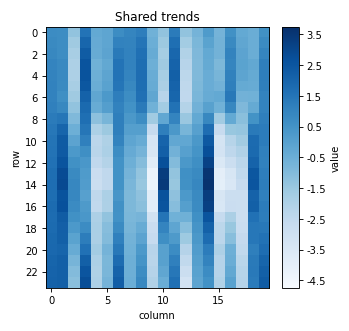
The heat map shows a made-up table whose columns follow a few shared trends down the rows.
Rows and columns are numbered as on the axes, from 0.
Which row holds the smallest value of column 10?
6
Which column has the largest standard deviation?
10
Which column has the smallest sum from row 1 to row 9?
12
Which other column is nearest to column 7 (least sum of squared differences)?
8
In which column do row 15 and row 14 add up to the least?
9
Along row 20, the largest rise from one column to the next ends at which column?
18
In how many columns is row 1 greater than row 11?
11
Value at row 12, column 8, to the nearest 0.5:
-1
